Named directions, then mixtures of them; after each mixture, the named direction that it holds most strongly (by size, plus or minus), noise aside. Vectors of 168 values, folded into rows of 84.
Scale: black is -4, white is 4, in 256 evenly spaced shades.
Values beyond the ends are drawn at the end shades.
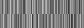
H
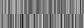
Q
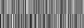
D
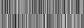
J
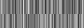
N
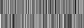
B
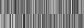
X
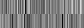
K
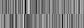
K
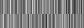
H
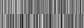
Q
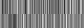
J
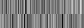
K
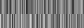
D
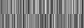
N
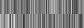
X
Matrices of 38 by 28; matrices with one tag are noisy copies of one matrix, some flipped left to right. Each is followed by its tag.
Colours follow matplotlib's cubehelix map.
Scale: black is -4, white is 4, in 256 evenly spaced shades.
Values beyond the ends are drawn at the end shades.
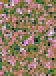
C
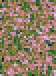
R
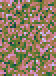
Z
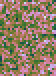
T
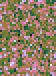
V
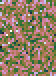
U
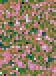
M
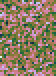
T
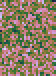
V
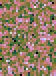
R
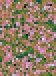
Z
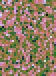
U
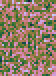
T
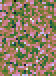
Z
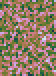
R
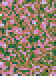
U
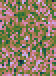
V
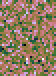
U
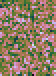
R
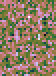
M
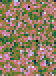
V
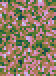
V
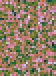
M
